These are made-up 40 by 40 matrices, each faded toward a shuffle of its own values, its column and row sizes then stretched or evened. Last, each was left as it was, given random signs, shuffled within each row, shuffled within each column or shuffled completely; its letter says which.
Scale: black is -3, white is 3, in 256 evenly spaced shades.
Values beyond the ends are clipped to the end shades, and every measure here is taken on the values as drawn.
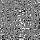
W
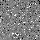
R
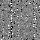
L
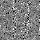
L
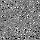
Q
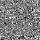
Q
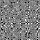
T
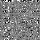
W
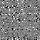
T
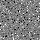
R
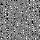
L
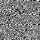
Q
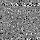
Q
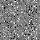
L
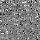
W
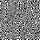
T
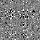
W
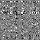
T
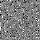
L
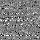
Q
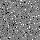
R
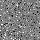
R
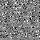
Q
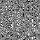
L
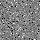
R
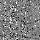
L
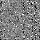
L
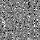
L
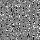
L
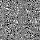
L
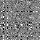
W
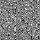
L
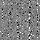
L
